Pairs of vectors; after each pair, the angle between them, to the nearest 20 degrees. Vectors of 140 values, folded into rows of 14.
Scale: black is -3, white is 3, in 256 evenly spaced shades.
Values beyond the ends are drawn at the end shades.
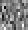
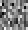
80 degrees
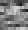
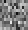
100 degrees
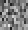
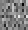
100 degrees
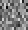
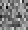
20 degrees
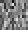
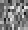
120 degrees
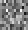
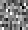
60 degrees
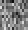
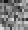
120 degrees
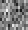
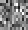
140 degrees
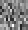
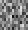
120 degrees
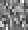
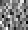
40 degrees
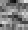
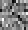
60 degrees
